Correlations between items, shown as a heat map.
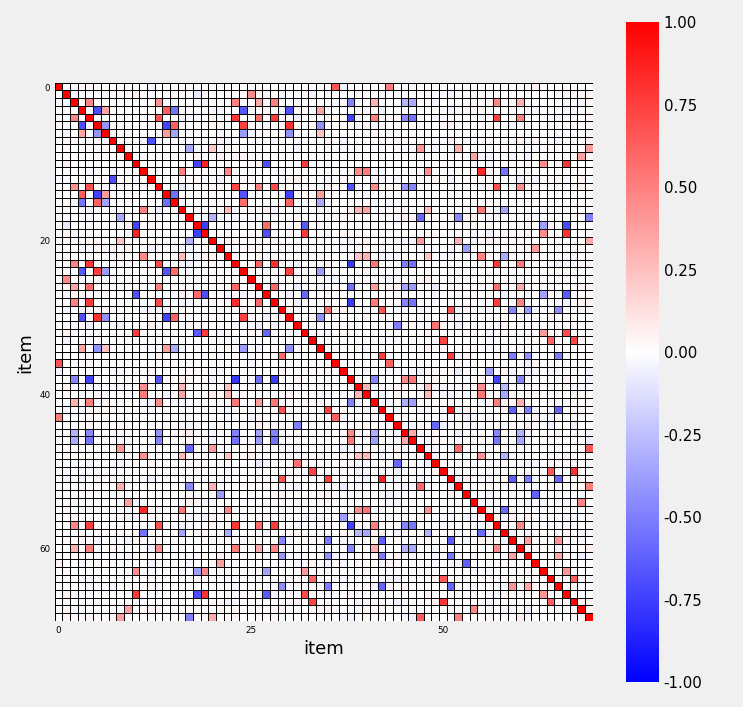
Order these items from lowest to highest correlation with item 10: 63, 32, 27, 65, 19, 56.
27, 56, 65, 63, 32, 19
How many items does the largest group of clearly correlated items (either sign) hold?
12
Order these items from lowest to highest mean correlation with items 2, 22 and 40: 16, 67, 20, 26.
67, 20, 26, 16
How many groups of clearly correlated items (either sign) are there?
14
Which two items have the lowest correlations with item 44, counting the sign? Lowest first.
49, 31
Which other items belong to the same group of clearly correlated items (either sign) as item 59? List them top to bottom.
29, 35, 42, 51, 61, 65
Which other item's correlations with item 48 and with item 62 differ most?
53
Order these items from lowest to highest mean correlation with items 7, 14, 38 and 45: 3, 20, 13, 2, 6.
13, 2, 20, 6, 3
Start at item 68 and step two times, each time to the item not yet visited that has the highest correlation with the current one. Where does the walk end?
9
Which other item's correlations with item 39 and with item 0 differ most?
36
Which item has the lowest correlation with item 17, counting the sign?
47
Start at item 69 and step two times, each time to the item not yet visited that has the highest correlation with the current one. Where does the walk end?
52
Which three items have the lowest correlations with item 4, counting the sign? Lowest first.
38, 46, 45
